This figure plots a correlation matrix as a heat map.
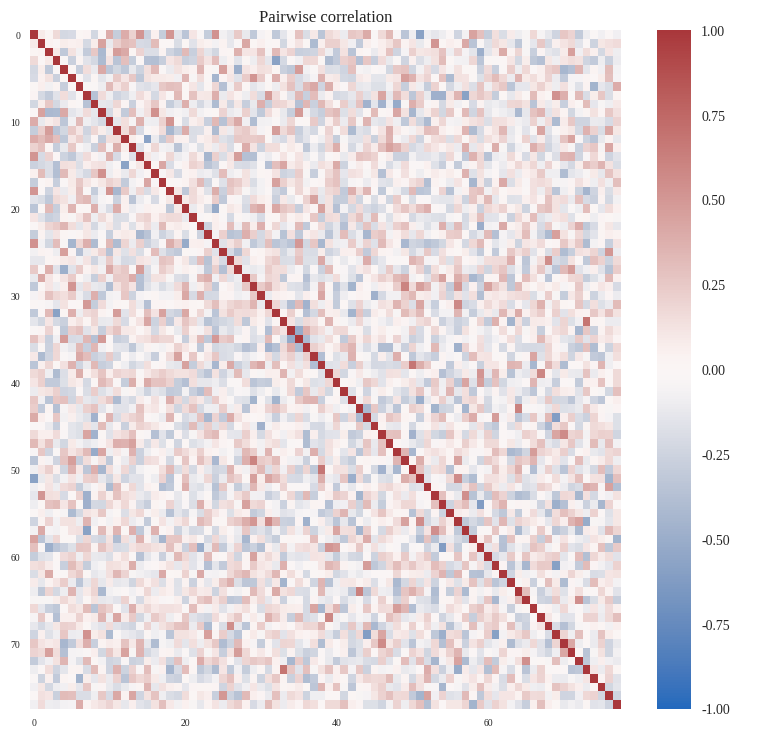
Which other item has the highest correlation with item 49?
29
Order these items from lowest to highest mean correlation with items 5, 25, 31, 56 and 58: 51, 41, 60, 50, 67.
41, 50, 67, 51, 60
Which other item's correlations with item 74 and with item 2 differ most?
12
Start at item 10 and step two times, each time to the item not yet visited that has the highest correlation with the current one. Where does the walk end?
0
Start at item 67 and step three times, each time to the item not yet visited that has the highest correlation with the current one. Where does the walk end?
40
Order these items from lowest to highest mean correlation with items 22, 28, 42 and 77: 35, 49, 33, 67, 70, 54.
33, 70, 67, 49, 35, 54
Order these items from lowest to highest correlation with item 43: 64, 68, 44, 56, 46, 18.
44, 46, 68, 56, 18, 64
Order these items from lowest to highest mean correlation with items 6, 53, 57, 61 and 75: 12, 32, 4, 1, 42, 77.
4, 32, 42, 12, 77, 1
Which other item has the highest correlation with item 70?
46
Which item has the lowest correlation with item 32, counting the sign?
3
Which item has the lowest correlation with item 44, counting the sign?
69
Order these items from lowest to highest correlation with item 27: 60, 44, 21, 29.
60, 29, 21, 44
